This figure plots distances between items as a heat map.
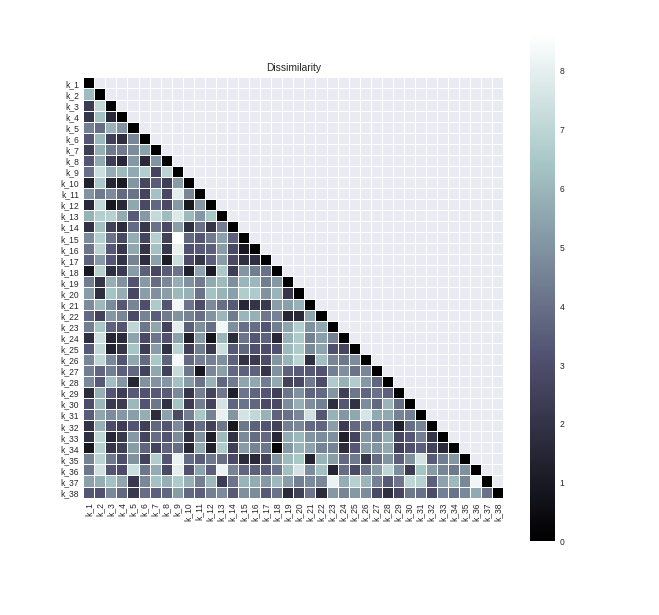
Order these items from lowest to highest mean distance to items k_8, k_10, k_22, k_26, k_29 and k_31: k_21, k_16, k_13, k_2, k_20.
k_16, k_21, k_20, k_2, k_13
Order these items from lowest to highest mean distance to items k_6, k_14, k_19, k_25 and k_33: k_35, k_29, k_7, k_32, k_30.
k_32, k_29, k_30, k_35, k_7
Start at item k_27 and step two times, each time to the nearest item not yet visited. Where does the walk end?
k_17
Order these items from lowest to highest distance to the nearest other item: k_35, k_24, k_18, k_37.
k_18, k_24, k_35, k_37
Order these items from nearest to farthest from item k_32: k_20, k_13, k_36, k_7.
k_7, k_13, k_20, k_36
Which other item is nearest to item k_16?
k_15
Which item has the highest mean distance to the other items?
k_9
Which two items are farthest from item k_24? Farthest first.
k_2, k_20
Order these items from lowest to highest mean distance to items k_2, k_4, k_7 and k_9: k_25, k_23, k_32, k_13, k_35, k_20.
k_32, k_20, k_25, k_23, k_35, k_13
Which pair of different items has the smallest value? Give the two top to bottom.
k_18, k_34
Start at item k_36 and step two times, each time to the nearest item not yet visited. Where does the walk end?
k_30
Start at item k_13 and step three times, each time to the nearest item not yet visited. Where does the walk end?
k_28
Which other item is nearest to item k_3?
k_12
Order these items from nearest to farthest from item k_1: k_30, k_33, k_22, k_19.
k_33, k_30, k_22, k_19
